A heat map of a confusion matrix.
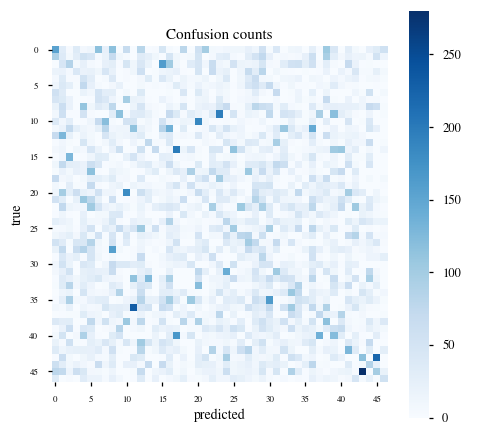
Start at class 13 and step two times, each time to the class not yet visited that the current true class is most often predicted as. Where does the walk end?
24
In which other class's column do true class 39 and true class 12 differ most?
1
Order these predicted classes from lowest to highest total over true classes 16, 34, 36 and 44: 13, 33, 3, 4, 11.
3, 4, 13, 33, 11
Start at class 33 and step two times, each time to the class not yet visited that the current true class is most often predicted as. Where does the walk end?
10
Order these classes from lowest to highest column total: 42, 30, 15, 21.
21, 42, 15, 30
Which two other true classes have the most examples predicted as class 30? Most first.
35, 25
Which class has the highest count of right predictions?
0
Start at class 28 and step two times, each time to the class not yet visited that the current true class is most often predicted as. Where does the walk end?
4
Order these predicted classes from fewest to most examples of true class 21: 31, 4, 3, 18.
3, 31, 18, 4
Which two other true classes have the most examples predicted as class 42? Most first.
22, 26
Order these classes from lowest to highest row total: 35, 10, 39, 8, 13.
13, 10, 39, 8, 35
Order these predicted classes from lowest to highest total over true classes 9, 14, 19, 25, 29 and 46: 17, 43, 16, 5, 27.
43, 27, 16, 5, 17
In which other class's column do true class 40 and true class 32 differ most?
17
